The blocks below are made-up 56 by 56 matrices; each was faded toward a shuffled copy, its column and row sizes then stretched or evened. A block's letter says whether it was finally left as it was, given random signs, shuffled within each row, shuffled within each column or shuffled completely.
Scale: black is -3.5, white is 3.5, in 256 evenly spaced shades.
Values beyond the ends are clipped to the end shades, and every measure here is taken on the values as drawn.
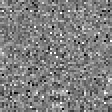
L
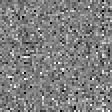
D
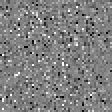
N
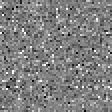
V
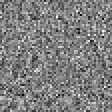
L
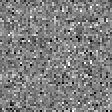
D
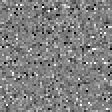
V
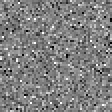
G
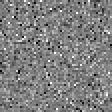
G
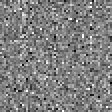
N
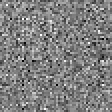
L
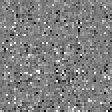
L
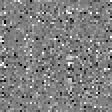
D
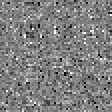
L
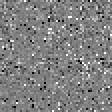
D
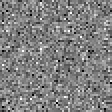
D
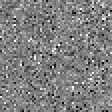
N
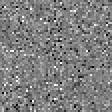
N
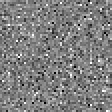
D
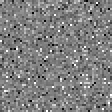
G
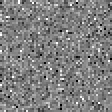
N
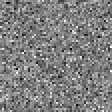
G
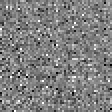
L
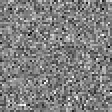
V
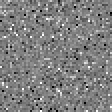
G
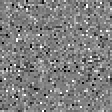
V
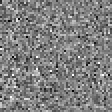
D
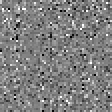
L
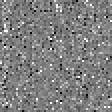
N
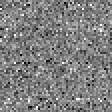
V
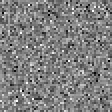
G
